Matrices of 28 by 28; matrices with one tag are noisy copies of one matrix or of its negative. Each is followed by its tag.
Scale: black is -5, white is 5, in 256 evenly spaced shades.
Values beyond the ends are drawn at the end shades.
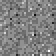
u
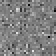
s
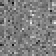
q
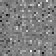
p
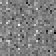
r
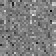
q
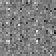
r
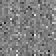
u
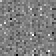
u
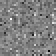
u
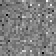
p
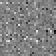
r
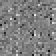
u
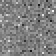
p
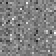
r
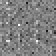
r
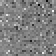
p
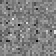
r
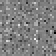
r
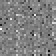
u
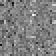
q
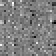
q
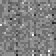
u
